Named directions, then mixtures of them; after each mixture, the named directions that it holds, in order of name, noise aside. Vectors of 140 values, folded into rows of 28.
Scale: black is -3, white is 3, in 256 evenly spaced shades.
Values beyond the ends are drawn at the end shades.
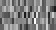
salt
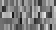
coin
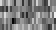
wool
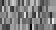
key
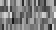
coin, wool.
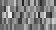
coin, key.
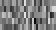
coin, key, salt.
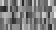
coin, wool.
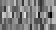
coin, key.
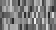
salt.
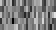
salt, wool.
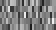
key.
